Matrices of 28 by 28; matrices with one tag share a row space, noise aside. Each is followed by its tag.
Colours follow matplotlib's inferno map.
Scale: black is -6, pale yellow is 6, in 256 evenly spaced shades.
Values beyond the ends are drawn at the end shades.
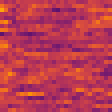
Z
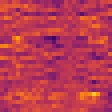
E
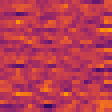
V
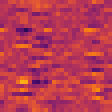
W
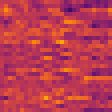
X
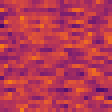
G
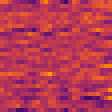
V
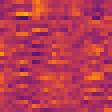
W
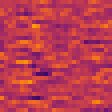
W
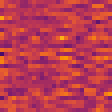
G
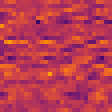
G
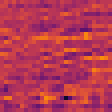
X
